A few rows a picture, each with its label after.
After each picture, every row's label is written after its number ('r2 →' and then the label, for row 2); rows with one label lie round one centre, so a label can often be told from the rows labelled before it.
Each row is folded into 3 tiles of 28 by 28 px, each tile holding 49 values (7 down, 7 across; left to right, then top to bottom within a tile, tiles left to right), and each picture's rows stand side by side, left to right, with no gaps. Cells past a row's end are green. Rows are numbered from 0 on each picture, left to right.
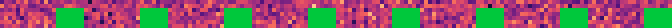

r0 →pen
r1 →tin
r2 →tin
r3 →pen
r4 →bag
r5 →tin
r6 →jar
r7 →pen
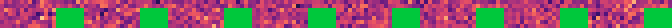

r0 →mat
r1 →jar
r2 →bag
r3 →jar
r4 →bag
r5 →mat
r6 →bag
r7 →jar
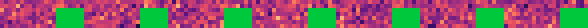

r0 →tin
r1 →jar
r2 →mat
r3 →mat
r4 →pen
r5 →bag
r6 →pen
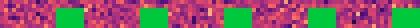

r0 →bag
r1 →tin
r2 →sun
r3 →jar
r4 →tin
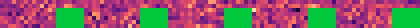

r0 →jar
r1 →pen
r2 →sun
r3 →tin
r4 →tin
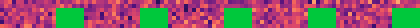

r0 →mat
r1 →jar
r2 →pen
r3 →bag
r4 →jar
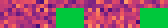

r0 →jar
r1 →pen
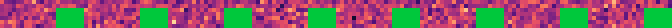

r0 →jar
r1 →tin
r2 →bag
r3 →mat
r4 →tin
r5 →jar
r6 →jar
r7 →bag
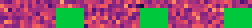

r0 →bag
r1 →jar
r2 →jar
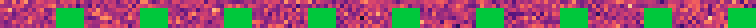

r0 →sun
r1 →mat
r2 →jar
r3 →jar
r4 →sun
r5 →jar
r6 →sun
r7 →jar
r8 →bag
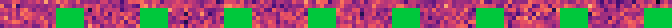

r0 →pen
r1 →pen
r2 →tin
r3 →pen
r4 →tin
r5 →bag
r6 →sun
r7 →bag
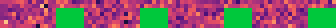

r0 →jar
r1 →mat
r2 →bag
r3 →sun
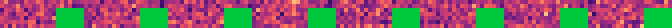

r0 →sun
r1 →sun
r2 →bag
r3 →sun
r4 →sun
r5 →tin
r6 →sun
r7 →mat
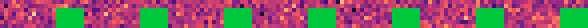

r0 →sun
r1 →jar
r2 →mat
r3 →jar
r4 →pen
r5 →mat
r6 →bag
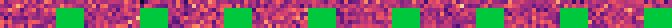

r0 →jar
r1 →sun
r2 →mat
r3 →mat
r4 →mat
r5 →jar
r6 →pen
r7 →sun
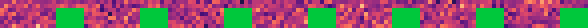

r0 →tin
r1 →pen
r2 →jar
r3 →bag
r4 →pen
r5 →mat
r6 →sun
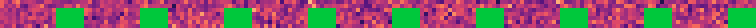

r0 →jar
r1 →bag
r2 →pen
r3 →tin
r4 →pen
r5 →sun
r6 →pen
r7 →jar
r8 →pen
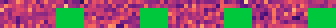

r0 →tin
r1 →jar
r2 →bag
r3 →sun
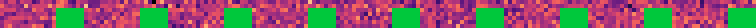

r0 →mat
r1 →bag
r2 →bag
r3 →tin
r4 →sun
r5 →tin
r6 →jar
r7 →pen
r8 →pen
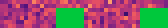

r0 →jar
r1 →tin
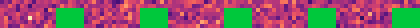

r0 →pen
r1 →mat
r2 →jar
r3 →sun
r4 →sun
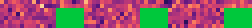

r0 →jar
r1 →bag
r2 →tin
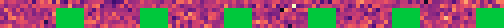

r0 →mat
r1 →pen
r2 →mat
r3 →jar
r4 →jar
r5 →mat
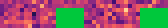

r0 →jar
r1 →sun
